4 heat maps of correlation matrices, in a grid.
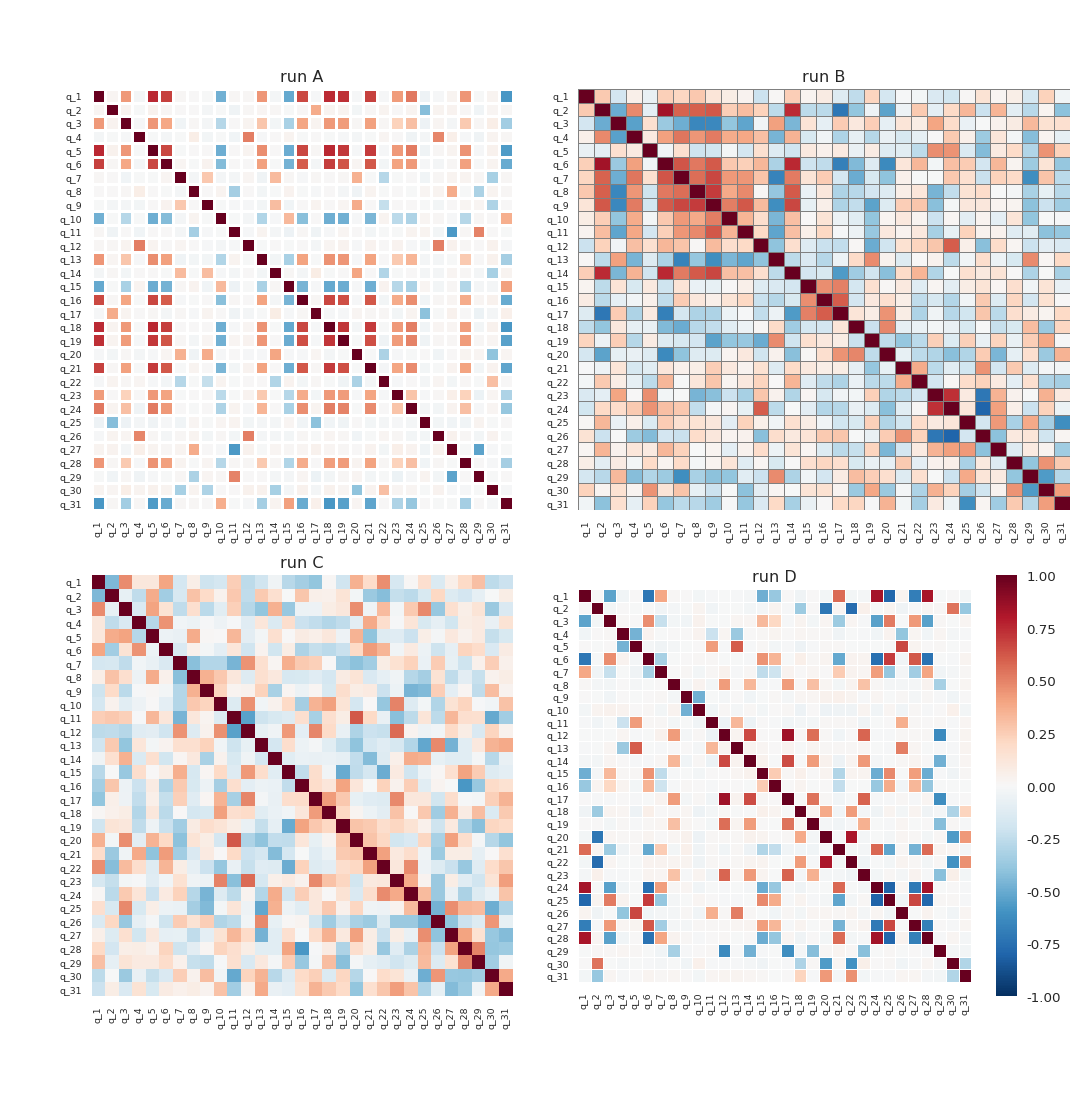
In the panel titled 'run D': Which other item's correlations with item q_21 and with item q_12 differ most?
q_17
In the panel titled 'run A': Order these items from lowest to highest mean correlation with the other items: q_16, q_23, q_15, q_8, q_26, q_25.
q_15, q_25, q_8, q_26, q_23, q_16
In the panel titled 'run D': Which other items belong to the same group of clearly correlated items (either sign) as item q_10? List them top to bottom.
q_9
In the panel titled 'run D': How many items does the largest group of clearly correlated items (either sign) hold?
11
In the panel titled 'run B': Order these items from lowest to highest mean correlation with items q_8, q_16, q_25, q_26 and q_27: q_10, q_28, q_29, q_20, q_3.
q_3, q_20, q_28, q_29, q_10
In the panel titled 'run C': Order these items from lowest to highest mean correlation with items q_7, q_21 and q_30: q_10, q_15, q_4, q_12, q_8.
q_8, q_10, q_15, q_4, q_12
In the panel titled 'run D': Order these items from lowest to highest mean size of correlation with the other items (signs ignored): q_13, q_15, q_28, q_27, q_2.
q_13, q_2, q_15, q_27, q_28
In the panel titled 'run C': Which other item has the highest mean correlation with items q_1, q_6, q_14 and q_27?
q_3
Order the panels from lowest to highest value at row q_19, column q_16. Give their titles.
run D, run B, run C, run A
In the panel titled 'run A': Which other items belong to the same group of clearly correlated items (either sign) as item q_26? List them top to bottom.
q_4, q_12
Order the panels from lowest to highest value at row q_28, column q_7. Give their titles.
run C, run A, run B, run D
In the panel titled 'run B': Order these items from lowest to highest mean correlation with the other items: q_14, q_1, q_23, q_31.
q_31, q_23, q_1, q_14
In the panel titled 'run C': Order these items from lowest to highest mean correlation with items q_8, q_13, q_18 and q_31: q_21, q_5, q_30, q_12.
q_21, q_12, q_5, q_30
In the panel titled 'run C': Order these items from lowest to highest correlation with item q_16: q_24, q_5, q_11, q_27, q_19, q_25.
q_25, q_27, q_5, q_11, q_24, q_19
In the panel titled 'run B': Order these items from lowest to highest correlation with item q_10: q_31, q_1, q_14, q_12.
q_31, q_1, q_12, q_14
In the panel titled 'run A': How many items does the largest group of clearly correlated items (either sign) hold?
15
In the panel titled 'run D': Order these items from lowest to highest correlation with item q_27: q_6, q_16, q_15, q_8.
q_8, q_16, q_15, q_6
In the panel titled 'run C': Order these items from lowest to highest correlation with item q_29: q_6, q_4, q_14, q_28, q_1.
q_14, q_4, q_6, q_1, q_28
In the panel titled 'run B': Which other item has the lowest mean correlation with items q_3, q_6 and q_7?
q_20
